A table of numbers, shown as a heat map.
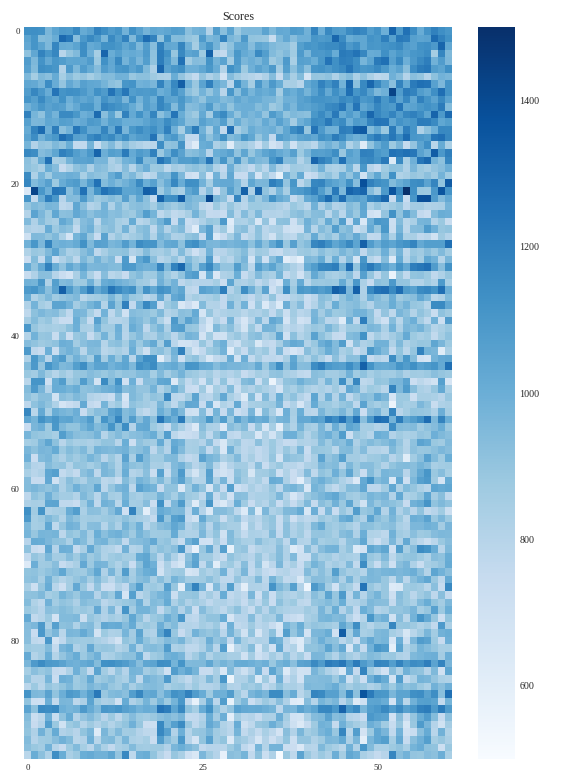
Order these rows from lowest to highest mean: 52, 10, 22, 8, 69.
69, 52, 22, 10, 8
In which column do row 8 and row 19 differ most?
48
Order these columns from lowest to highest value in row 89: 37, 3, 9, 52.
37, 9, 52, 3
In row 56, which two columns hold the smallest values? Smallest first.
54, 36
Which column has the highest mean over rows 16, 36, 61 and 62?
14
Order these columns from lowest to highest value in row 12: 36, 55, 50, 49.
36, 55, 49, 50
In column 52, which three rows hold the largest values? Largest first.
8, 21, 0
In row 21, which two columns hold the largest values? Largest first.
54, 1
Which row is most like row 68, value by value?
88
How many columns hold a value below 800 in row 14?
3
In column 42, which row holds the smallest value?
63
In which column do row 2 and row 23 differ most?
59
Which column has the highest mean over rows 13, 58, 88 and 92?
19
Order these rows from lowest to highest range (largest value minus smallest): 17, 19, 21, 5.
5, 19, 17, 21
